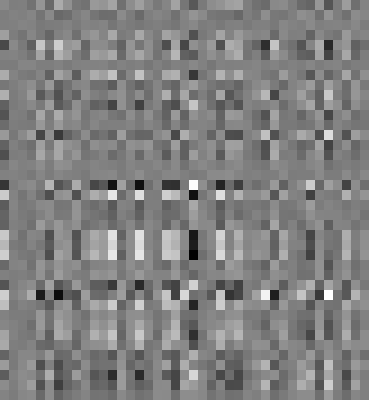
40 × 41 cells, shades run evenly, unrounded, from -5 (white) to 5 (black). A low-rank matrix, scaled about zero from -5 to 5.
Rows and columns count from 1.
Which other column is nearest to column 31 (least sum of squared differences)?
5
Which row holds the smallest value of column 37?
30
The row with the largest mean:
19
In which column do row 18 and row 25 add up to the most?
22
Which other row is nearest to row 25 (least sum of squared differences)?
31
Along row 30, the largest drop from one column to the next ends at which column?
37
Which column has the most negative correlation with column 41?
9
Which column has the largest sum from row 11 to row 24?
1
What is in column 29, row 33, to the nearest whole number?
0
